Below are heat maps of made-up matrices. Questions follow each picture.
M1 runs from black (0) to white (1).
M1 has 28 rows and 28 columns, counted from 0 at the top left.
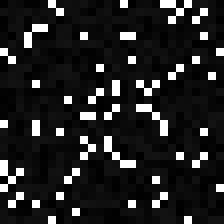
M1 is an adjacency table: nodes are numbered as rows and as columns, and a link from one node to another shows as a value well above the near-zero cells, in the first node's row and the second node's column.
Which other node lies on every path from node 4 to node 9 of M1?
node 21
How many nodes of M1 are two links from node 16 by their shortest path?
7
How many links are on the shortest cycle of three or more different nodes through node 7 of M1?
4
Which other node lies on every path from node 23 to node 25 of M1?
node 0
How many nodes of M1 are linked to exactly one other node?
2
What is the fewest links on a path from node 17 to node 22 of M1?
3
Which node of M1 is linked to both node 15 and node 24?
node 20
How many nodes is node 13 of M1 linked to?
3
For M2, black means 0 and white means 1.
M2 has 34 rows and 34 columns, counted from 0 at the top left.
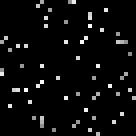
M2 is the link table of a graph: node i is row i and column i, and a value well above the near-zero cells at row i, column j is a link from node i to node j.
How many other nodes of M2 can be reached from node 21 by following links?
3
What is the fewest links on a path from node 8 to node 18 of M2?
4
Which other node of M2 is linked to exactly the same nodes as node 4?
node 6
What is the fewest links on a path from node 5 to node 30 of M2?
3
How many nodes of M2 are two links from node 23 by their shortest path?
6
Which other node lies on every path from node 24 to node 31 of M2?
node 10
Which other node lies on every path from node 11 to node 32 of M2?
node 22
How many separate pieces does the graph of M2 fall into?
6
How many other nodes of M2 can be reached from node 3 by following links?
6
